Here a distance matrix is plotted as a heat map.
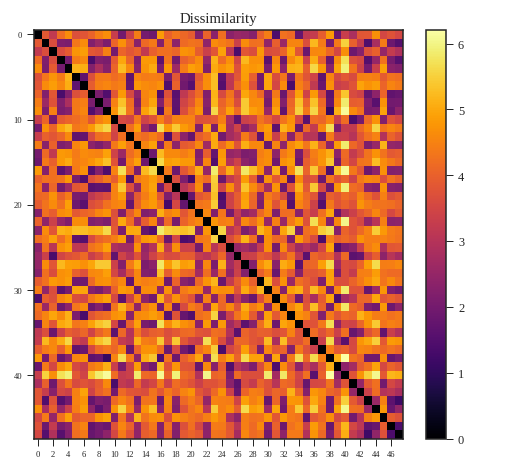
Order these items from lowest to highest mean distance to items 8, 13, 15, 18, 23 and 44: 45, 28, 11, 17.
28, 11, 17, 45
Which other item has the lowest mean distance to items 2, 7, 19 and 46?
47
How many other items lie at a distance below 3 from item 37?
9
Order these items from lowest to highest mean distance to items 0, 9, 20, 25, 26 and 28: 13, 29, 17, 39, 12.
39, 12, 17, 29, 13
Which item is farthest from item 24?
23
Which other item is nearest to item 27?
34
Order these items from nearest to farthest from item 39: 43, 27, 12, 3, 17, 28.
28, 27, 12, 17, 43, 3
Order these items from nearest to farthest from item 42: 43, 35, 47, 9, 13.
35, 47, 43, 13, 9
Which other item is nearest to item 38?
9
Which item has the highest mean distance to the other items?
40
